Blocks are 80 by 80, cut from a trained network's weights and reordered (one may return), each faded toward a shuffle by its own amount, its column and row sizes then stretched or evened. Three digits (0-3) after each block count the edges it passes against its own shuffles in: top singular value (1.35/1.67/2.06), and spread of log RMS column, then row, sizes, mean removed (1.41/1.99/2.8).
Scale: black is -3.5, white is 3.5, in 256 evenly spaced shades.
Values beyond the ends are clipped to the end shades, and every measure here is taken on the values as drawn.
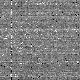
2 1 1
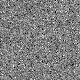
0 0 0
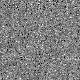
0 0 1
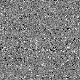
0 1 2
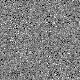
0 0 1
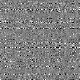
2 1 3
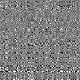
3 1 3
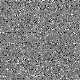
0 0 2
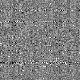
1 1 2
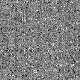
1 0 1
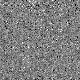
0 0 1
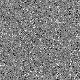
0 1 0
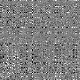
3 2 3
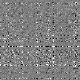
2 2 3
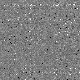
0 1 1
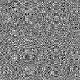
3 1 1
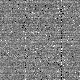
1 1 0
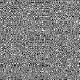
3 1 2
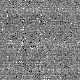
1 1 0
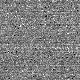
1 0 1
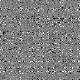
1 2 3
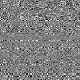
3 1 3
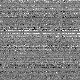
3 0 3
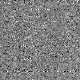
0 1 2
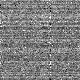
3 1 0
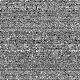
2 0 1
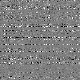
1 1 3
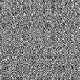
3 1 0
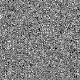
2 1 1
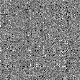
1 1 1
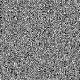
2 1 0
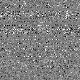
0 0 3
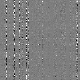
2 3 0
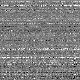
3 0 3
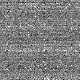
2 2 1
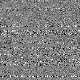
2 1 3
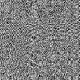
3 1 0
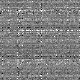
3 2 2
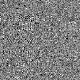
2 1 1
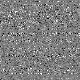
1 0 3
